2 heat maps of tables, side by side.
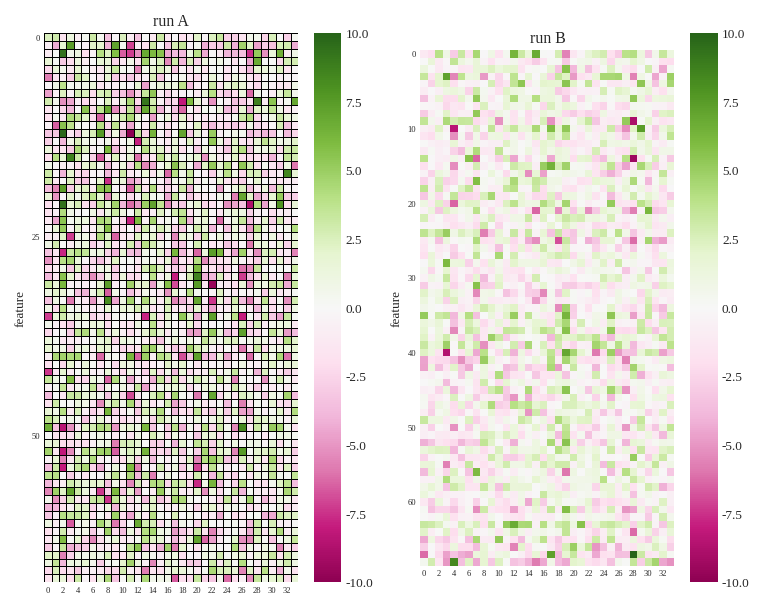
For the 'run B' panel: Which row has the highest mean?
63
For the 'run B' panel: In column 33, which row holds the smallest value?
68
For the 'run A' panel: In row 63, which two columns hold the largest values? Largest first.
20, 2
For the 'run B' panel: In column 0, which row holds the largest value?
35
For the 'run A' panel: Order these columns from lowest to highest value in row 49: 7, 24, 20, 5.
20, 24, 5, 7
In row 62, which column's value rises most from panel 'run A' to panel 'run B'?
22
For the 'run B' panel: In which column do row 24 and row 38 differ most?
9
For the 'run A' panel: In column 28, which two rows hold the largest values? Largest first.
8, 3
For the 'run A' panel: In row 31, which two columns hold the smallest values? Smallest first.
22, 17
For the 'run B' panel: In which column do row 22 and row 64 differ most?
28
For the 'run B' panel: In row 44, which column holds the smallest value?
3
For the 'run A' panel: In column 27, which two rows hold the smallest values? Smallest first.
21, 2
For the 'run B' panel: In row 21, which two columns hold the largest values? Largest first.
30, 7
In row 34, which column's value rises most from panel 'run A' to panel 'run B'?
19
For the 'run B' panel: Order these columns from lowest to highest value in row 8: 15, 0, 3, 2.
0, 15, 2, 3
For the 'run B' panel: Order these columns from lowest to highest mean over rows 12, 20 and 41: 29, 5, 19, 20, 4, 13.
4, 5, 20, 13, 29, 19
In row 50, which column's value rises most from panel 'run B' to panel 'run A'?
4
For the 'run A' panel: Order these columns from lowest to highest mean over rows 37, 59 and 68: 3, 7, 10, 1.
3, 1, 10, 7
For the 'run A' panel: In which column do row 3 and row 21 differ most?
2
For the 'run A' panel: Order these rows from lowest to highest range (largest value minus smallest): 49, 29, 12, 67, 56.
67, 29, 56, 49, 12
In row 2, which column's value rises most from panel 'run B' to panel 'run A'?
2
